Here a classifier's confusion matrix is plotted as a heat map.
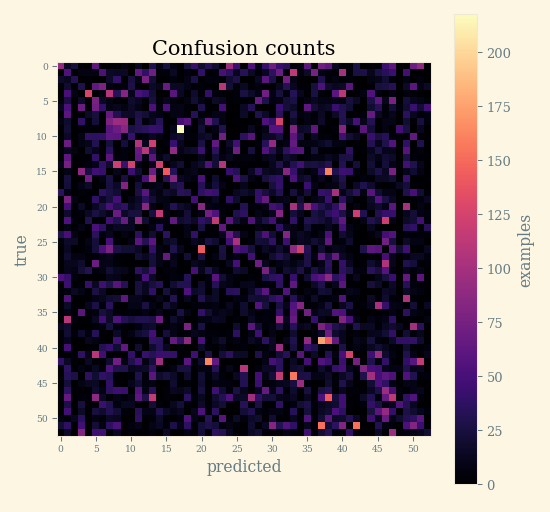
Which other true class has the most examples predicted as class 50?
37
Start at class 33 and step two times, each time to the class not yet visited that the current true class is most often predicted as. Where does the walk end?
46
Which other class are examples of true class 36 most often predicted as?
1
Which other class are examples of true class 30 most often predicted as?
38
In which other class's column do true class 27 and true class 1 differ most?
33
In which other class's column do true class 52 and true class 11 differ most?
13
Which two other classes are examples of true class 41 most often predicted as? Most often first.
5, 45
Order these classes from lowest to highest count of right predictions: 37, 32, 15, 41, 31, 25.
31, 32, 37, 25, 41, 15
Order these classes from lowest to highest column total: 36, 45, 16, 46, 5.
36, 16, 45, 5, 46
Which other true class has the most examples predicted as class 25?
12
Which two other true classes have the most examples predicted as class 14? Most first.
21, 42
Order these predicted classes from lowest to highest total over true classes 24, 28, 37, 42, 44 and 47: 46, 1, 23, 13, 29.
23, 29, 1, 13, 46
